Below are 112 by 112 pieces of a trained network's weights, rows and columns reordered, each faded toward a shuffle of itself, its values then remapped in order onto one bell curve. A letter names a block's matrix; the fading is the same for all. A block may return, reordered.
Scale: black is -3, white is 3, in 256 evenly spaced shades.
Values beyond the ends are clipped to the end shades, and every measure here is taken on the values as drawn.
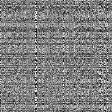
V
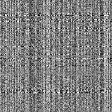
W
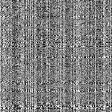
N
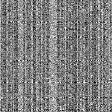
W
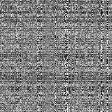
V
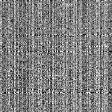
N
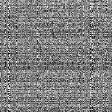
V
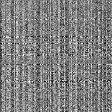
N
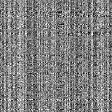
W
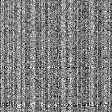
W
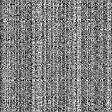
W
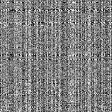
W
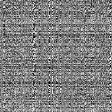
V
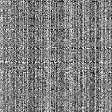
N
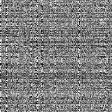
V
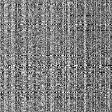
W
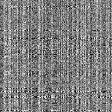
N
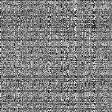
V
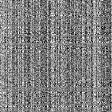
W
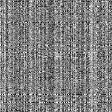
N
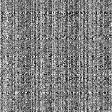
W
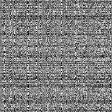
V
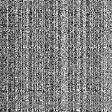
W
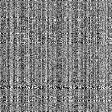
N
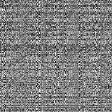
V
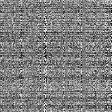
V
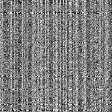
N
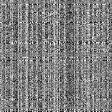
N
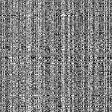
N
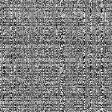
V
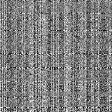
N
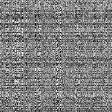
V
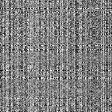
N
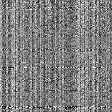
N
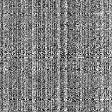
N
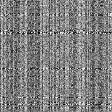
W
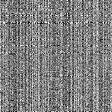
W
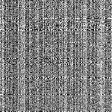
N
